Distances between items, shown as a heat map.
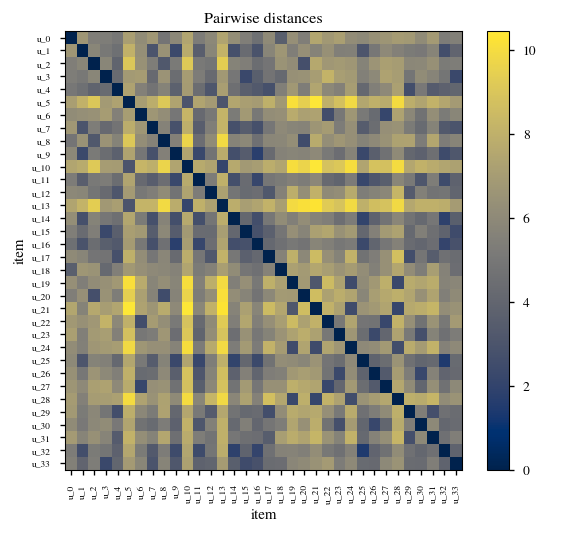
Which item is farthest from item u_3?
u_22
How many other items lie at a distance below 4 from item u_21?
3
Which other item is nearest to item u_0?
u_18
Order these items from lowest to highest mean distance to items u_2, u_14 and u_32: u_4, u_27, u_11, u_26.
u_11, u_4, u_26, u_27
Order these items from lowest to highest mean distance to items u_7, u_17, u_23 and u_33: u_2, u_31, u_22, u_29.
u_29, u_31, u_2, u_22
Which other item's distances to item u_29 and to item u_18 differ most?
u_31
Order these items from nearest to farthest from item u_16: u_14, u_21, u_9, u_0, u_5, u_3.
u_9, u_14, u_3, u_0, u_21, u_5
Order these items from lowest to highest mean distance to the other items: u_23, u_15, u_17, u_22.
u_15, u_17, u_23, u_22
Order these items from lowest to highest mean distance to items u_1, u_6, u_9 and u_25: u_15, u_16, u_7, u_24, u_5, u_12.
u_16, u_7, u_15, u_12, u_24, u_5
